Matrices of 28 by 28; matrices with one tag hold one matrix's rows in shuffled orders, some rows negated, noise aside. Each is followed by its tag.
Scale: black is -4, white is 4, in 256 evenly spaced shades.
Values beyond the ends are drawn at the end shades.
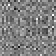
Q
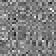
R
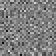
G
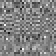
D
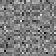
D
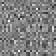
Q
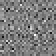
G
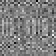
Q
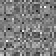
D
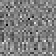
G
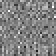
Q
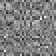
D
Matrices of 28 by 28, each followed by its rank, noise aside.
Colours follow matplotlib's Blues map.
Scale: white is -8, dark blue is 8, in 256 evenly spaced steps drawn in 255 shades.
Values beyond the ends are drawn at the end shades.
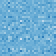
four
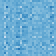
four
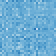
three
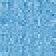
six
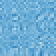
four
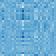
two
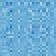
three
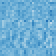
three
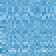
four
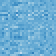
four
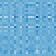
two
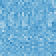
six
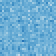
six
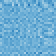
three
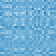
three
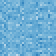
four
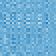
two
